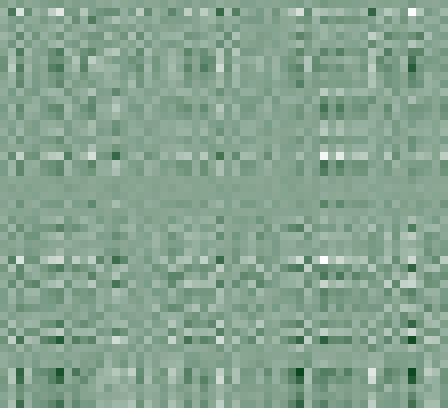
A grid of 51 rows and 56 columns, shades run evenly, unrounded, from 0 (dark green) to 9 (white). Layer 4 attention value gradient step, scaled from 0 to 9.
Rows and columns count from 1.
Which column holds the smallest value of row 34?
52
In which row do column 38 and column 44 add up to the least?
47
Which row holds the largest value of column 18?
2
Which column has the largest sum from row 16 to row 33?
41
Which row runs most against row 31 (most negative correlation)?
40
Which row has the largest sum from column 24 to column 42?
33
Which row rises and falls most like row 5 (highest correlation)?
45
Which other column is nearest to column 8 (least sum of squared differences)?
38
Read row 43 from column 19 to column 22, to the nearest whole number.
6 4 4 7
